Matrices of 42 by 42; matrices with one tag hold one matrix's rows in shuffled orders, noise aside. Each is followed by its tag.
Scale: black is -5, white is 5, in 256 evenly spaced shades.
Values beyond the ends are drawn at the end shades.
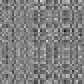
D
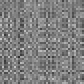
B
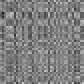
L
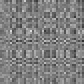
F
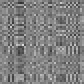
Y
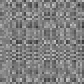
F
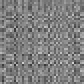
L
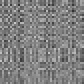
B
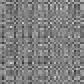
L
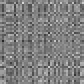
L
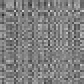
L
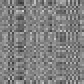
Y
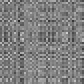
B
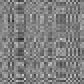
Y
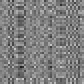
Y
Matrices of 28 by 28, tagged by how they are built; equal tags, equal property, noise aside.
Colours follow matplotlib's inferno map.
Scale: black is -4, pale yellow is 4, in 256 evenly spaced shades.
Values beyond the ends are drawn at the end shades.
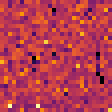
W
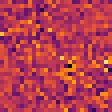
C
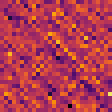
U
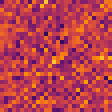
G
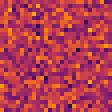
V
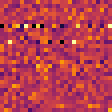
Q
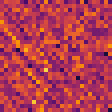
U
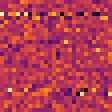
Q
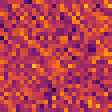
U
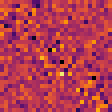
C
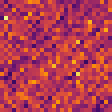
G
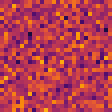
V
